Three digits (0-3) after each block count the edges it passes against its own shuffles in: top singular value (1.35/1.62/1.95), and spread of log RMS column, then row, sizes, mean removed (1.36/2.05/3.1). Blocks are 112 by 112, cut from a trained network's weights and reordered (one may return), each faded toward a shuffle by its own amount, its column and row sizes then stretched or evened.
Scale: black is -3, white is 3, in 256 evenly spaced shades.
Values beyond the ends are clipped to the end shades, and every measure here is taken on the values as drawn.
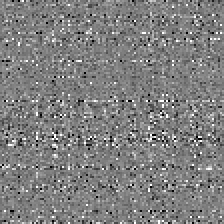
0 2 3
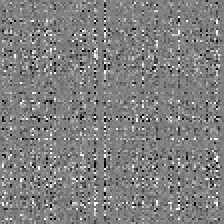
1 3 3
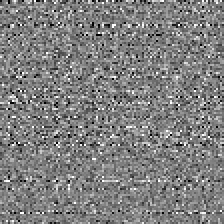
2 1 3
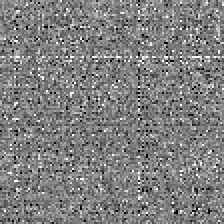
1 2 2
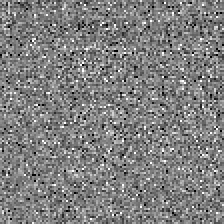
0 1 1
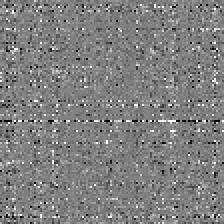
2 2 3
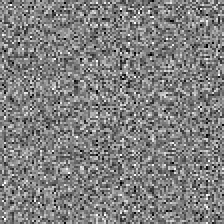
3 2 0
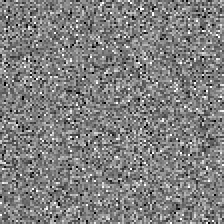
1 1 0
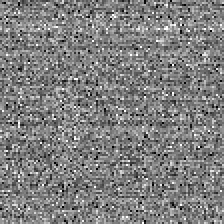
2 1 1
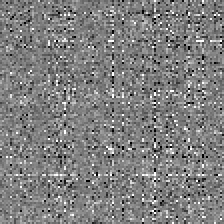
1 3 2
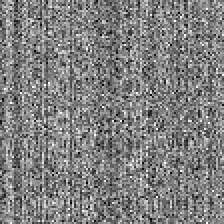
3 0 0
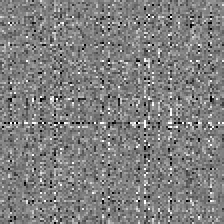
2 3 2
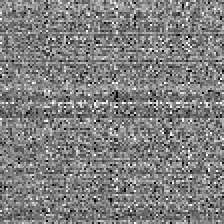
3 2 1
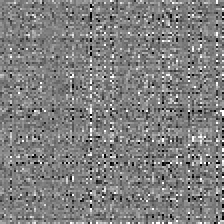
2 3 2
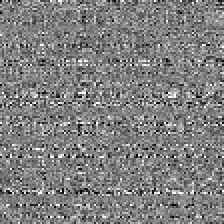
3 1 3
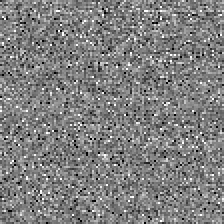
0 0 1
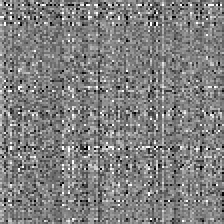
3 2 3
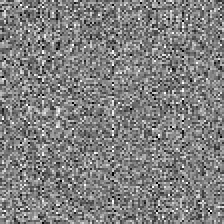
3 2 0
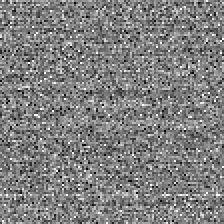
1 0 0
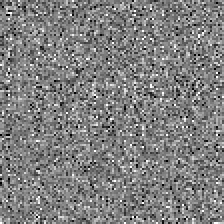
0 2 1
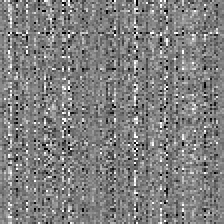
3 3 2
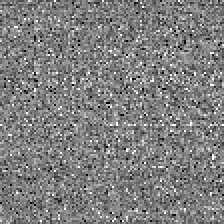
0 1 1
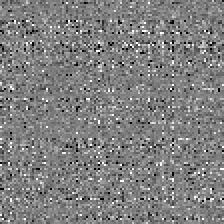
0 2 3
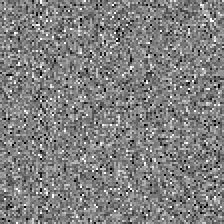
0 2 0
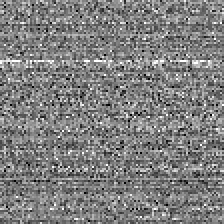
3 0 2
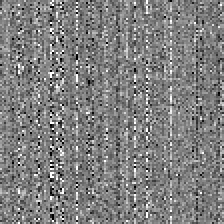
2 3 0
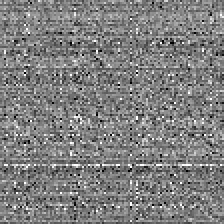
3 2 2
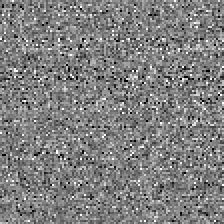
0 0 2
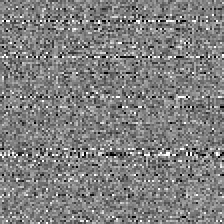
3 0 3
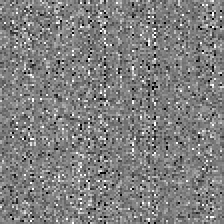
0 3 1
